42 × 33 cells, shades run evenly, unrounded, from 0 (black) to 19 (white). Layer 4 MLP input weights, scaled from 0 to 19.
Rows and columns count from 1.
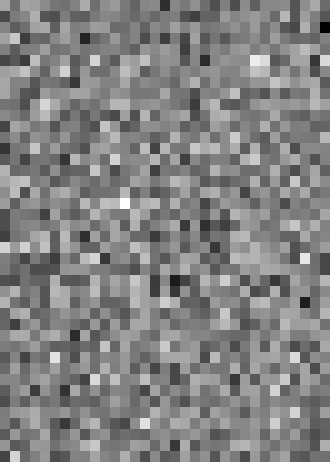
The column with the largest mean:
26
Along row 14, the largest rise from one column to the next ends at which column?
17
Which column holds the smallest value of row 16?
16
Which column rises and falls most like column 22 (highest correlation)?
6
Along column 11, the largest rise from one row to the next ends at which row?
12
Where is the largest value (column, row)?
13, 19
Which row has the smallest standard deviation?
37
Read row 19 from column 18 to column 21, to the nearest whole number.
13 9 10 5
